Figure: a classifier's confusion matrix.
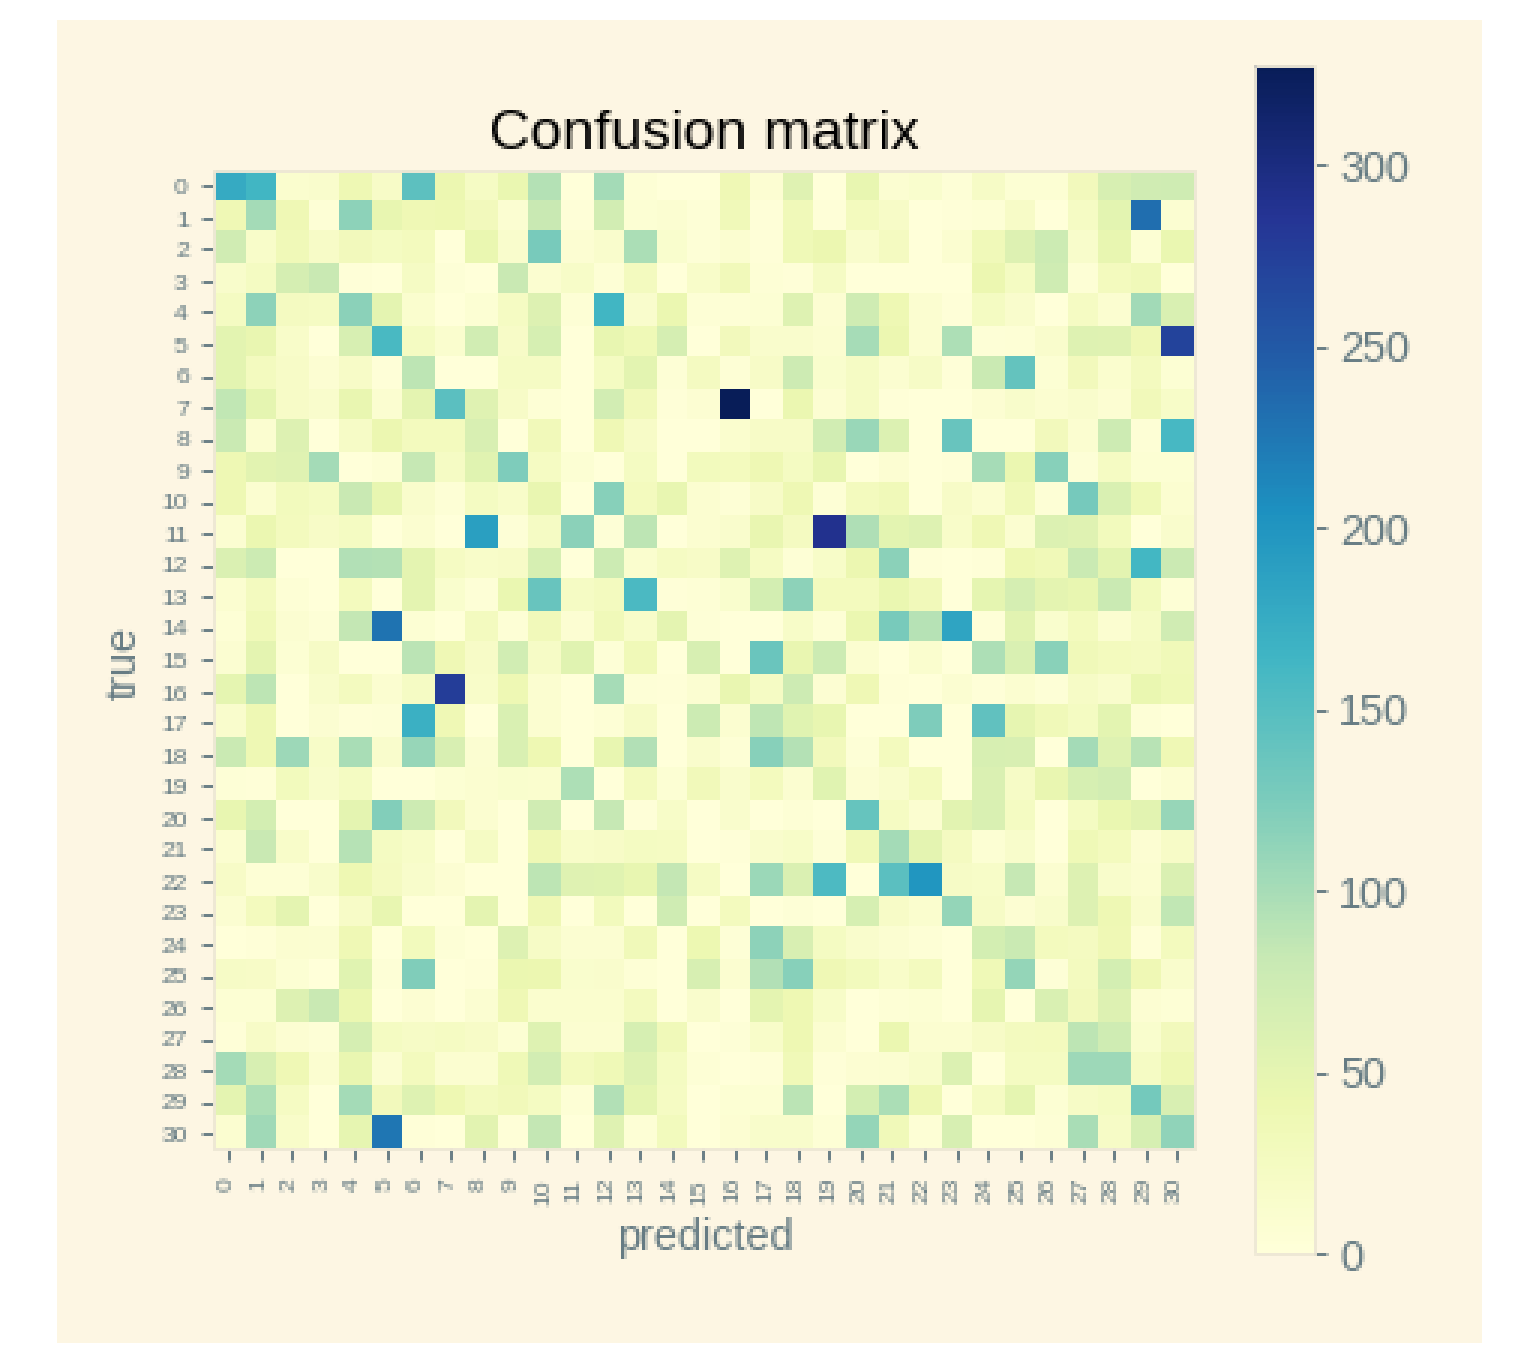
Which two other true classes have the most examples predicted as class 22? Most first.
17, 14
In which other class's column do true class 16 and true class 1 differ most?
7
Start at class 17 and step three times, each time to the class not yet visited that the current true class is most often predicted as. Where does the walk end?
18
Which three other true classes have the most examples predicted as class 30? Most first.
5, 8, 20
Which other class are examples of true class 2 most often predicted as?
10
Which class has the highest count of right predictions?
22
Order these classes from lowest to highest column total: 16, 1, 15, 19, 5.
15, 16, 19, 5, 1
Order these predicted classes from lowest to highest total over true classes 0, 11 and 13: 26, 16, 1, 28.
16, 26, 28, 1
